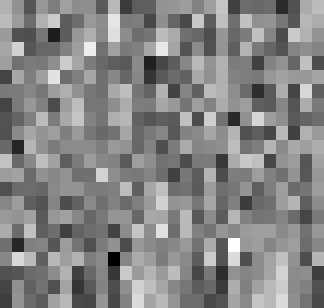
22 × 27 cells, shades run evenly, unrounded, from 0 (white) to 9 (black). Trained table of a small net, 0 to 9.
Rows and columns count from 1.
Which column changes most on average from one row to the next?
2
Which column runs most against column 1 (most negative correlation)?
24
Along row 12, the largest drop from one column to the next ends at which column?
20
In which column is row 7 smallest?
26
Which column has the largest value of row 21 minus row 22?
5
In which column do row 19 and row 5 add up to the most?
10
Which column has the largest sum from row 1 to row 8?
13
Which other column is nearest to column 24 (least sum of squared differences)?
12
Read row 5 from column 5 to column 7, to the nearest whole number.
4 2 3
